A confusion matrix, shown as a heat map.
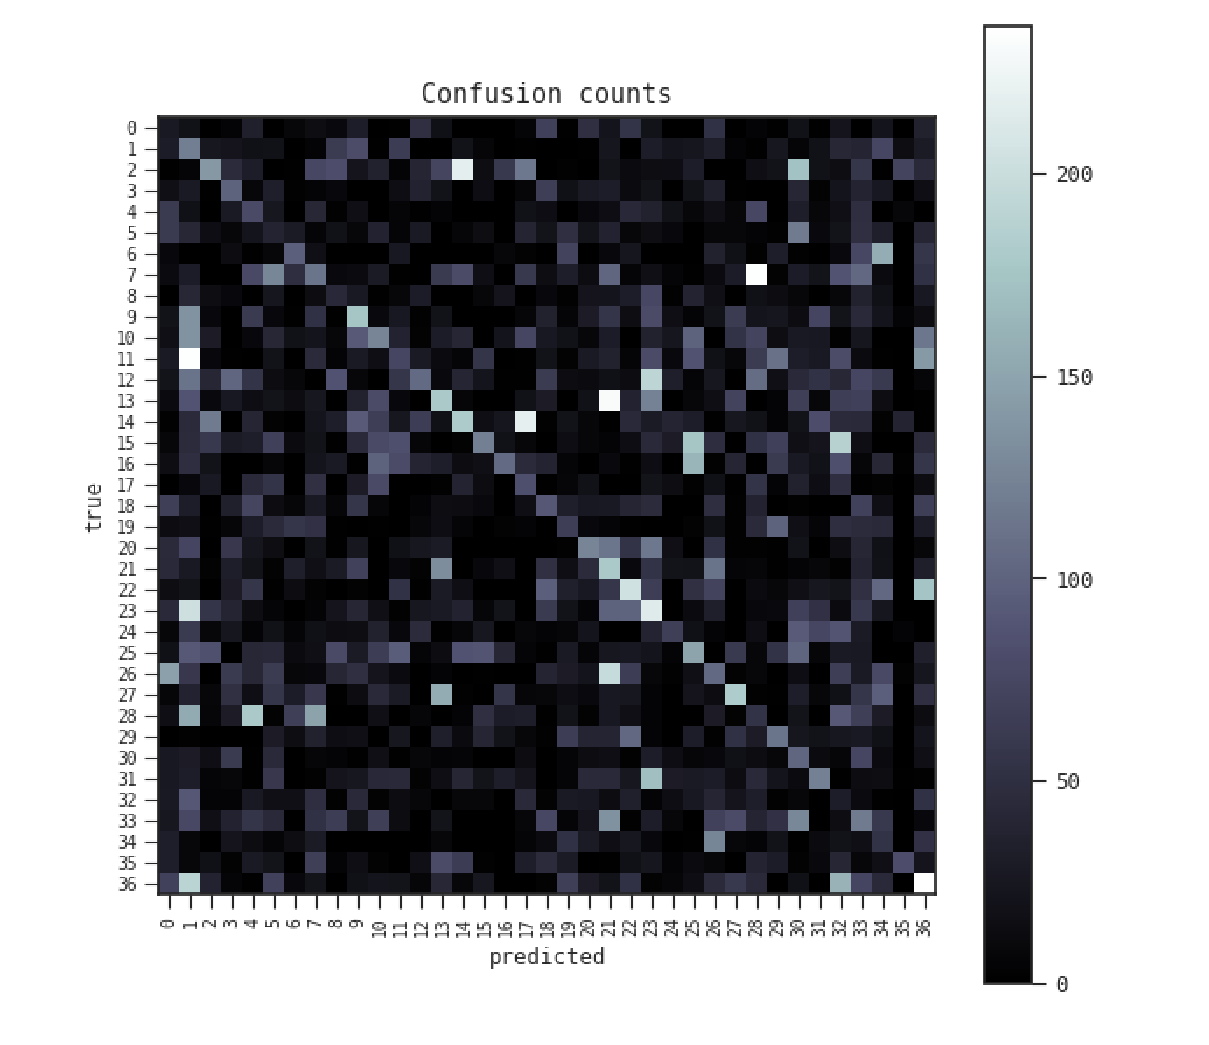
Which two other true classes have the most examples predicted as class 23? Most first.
12, 31
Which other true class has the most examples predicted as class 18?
22
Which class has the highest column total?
1
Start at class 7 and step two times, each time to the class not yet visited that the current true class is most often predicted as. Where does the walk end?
4
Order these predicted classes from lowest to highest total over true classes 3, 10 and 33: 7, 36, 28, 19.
19, 7, 28, 36
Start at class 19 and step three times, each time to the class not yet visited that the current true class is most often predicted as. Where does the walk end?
36
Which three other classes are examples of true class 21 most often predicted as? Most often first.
13, 26, 9
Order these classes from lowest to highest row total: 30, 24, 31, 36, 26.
30, 24, 31, 26, 36
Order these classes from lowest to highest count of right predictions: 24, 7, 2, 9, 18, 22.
24, 18, 7, 2, 9, 22
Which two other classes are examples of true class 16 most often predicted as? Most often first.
25, 10
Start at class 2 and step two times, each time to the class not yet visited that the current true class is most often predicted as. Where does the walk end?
17
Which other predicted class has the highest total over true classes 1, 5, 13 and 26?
21
